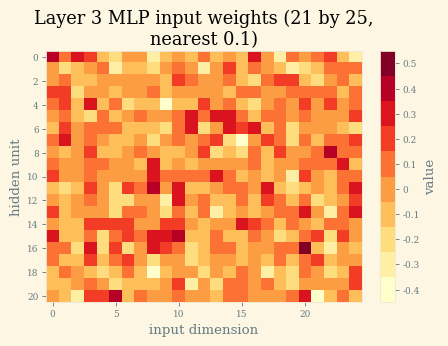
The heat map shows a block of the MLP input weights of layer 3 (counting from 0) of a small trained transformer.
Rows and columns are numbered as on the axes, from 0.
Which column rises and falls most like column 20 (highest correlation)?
5
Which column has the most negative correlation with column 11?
3
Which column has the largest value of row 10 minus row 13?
13
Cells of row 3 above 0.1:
2
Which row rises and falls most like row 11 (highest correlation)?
19
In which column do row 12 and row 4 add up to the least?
9
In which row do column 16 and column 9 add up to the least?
4
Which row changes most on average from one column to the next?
16
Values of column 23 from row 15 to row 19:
0.2 0 0 -0.1 0
